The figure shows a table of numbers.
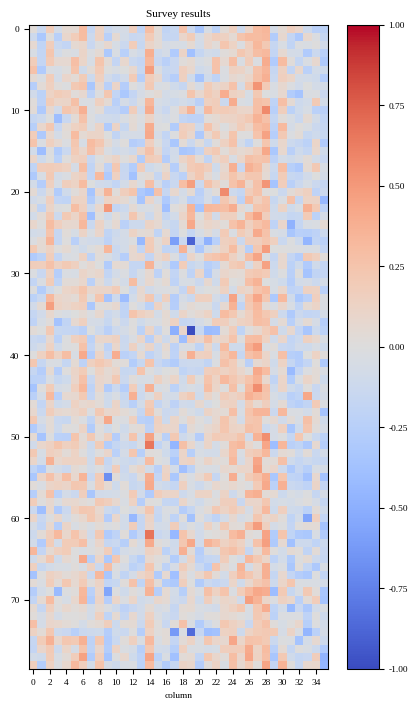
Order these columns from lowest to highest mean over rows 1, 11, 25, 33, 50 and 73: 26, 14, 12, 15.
15, 12, 26, 14
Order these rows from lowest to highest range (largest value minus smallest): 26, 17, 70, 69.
17, 70, 69, 26
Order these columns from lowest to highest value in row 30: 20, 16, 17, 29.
17, 29, 16, 20
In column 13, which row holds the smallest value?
26
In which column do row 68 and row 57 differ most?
14
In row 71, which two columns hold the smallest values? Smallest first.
31, 33
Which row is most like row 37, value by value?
74
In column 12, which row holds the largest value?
45
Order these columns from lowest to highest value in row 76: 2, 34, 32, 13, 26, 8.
13, 34, 32, 8, 2, 26
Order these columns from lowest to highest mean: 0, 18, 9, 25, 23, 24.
9, 0, 18, 25, 23, 24
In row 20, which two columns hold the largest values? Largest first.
23, 9
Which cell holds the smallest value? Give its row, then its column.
37, 19
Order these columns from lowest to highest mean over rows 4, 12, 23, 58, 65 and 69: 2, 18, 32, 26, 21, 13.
13, 32, 18, 21, 2, 26
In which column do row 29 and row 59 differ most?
1
